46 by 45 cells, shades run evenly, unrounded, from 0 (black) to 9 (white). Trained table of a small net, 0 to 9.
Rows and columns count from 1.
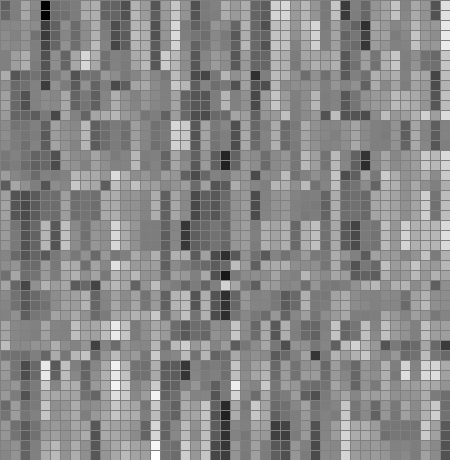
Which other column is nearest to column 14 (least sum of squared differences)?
31
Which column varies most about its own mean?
5
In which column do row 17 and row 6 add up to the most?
45
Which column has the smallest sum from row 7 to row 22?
20
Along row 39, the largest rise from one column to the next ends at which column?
24
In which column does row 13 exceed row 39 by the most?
18
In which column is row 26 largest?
43
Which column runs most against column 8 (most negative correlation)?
38
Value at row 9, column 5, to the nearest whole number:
2
